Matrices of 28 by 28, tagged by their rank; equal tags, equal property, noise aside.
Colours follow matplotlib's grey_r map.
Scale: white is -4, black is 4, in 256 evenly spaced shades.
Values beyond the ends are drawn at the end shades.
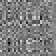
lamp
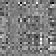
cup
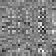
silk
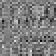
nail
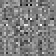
cup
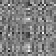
lamp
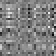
lamp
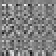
lamp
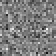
nail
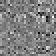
silk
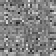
nail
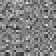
nail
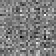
cup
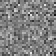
nail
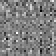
nail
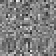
nail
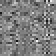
nail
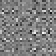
cup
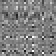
silk
